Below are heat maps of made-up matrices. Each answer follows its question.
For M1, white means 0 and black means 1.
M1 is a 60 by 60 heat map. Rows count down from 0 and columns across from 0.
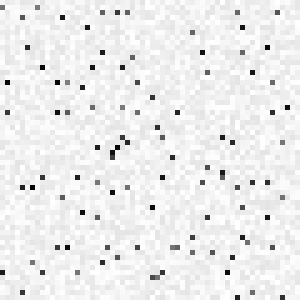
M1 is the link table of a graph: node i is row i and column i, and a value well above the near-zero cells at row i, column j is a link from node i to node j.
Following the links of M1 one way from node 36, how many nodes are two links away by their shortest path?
3
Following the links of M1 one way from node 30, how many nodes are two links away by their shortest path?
6
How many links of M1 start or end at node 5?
3
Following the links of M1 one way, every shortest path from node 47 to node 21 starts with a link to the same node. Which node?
node 48
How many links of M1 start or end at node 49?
8
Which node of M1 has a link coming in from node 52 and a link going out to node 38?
node 6
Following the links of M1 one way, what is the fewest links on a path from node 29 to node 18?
5
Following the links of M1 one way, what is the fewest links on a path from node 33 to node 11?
4
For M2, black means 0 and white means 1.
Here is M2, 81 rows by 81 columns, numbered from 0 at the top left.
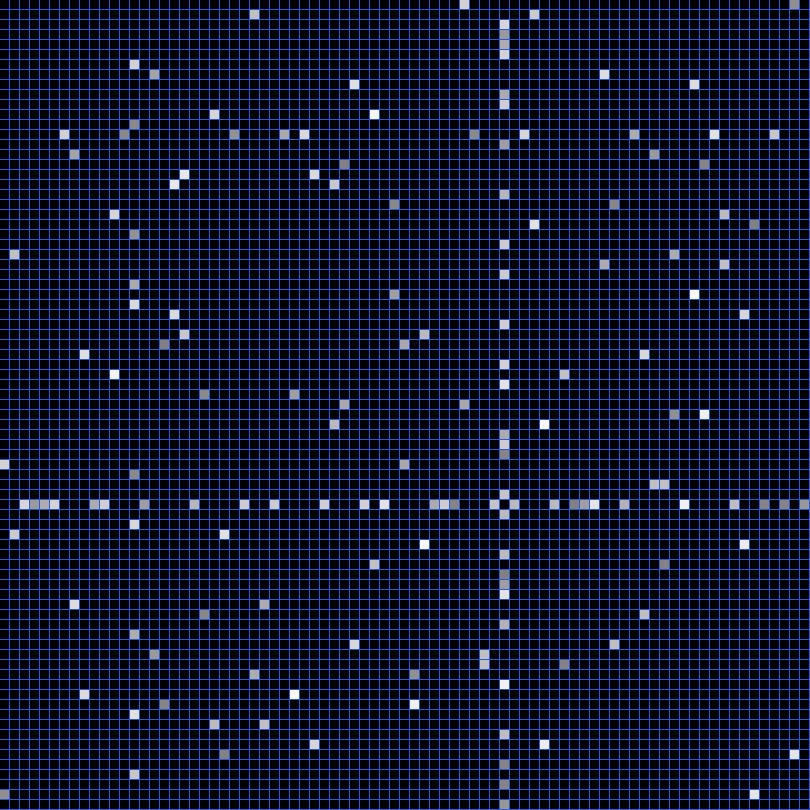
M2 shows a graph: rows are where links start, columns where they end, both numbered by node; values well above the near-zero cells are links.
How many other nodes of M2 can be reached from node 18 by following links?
6
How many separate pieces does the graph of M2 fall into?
6
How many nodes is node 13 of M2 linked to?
10
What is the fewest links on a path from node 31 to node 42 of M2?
3
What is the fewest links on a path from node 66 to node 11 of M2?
3
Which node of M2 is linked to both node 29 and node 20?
node 39
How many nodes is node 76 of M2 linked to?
1
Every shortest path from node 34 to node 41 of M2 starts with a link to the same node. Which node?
node 16
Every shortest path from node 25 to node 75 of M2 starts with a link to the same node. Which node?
node 1
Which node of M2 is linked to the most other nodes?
node 50
